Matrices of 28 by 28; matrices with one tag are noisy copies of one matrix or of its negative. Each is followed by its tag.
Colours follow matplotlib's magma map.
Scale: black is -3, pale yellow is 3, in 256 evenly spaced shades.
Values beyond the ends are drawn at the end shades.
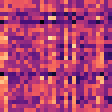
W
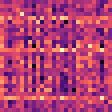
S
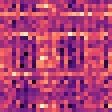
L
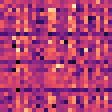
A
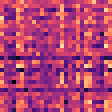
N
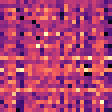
N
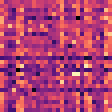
N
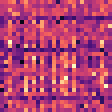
S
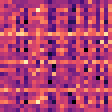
A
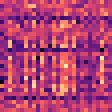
S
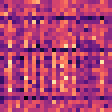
S
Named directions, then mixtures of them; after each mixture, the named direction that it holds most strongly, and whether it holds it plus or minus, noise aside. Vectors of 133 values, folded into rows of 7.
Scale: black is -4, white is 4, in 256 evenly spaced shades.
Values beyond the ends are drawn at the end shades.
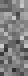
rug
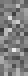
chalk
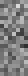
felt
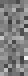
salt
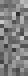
felt, plus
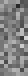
felt, minus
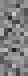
chalk, minus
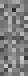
salt, minus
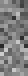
rug, minus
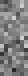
rug, plus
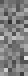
salt, plus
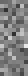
felt, minus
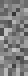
chalk, plus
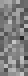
salt, minus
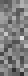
rug, plus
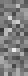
chalk, plus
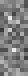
chalk, plus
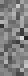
felt, plus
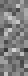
chalk, plus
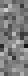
rug, minus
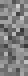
felt, plus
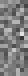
felt, minus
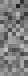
felt, minus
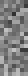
chalk, plus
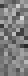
felt, plus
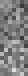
rug, minus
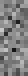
chalk, minus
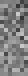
felt, minus
